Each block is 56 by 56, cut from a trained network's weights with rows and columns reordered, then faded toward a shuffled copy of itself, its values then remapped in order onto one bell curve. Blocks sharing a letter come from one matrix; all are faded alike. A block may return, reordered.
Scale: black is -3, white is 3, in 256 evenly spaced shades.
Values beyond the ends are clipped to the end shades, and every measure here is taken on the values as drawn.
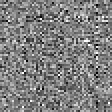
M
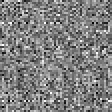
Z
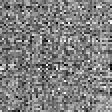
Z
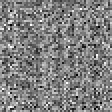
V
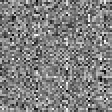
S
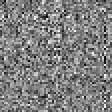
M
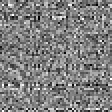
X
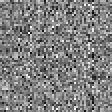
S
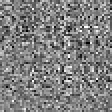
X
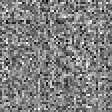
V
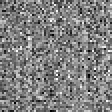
V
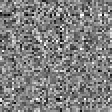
M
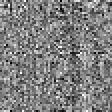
V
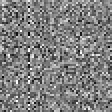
S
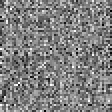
V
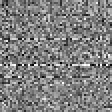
M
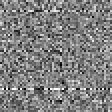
M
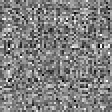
X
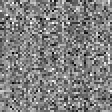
V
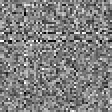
M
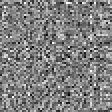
X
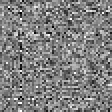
M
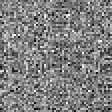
V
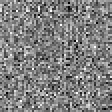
V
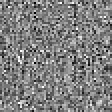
Z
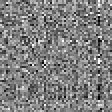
S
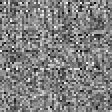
Z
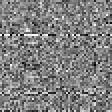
M
